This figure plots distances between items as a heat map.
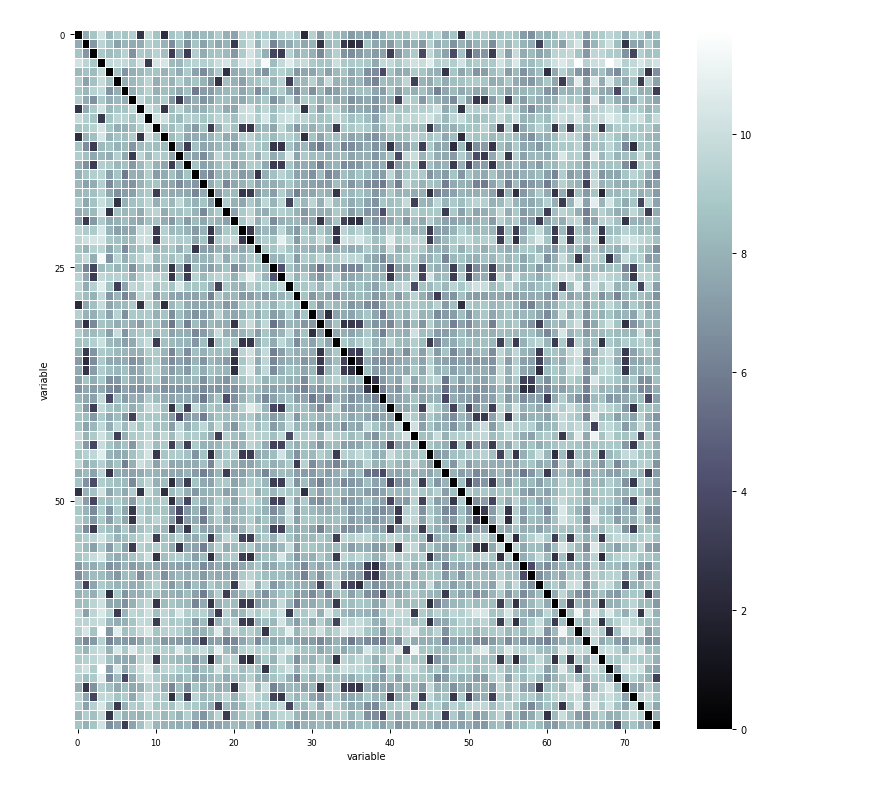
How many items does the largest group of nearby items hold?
11
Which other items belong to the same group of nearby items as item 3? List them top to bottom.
9
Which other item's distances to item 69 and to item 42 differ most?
66
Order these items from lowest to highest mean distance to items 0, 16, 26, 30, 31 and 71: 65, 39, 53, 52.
53, 65, 39, 52
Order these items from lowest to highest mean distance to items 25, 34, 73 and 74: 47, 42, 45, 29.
47, 42, 29, 45
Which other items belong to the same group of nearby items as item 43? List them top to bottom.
5, 18, 27, 62, 72
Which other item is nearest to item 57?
38
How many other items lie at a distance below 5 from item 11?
4
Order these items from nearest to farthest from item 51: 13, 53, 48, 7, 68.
7, 13, 48, 53, 68
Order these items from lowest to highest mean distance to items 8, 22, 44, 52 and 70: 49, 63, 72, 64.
49, 63, 72, 64
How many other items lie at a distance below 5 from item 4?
5
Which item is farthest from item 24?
3
